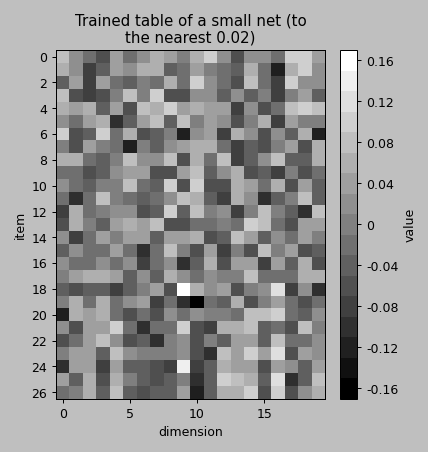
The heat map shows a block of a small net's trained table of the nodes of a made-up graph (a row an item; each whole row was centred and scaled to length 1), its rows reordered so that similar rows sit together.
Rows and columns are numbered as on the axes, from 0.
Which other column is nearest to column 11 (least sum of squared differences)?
17
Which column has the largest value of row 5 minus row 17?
7
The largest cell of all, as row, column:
18, 9
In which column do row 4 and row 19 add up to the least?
10
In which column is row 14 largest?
13
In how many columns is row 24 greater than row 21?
7
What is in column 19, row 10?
-0.04
